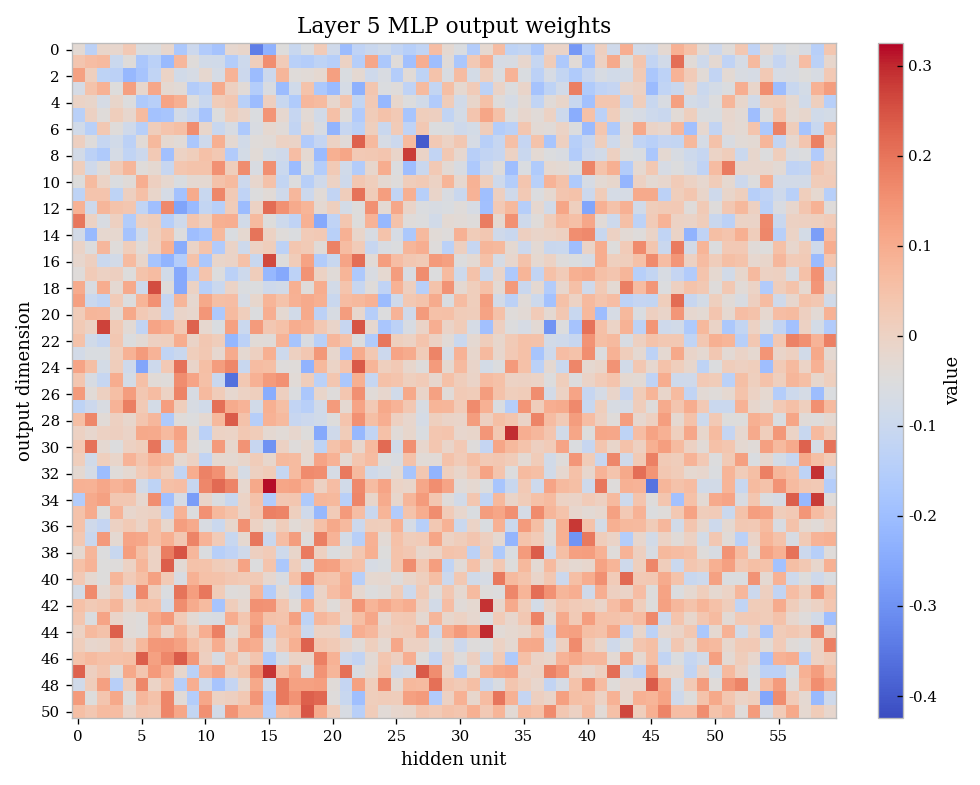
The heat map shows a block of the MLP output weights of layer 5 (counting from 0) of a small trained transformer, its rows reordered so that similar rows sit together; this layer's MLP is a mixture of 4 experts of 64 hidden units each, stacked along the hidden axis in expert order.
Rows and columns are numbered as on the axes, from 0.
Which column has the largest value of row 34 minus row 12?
6
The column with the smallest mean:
37
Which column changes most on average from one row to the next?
15
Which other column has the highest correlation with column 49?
45
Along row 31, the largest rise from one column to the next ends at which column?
42
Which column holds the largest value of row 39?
7
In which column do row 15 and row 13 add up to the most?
32
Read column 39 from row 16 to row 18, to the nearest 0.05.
-0.05 0.1 0.05
